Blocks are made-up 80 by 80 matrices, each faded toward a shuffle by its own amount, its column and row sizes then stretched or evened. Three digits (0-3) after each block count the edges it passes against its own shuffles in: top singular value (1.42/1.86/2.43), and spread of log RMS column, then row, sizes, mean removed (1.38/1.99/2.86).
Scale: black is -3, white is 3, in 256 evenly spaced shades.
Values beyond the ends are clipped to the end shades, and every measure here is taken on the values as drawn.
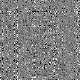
1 3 2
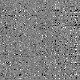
1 2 2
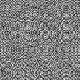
3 0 1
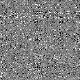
1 2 2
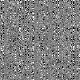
2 3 1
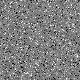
0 0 0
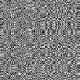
3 2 1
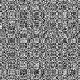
3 2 0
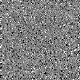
1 2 0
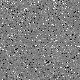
0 0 1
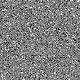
0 0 1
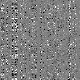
2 3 1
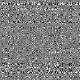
2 2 3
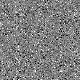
0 1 1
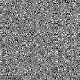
2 1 2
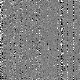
1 3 0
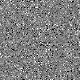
0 1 2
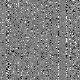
1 3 0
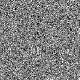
1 1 0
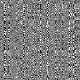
3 3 0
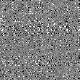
0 2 3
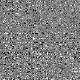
0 2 3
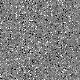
0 2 0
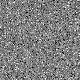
1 0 0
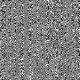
1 3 0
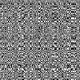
3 3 3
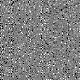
2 2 0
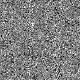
0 2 0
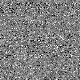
0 0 2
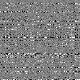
2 0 3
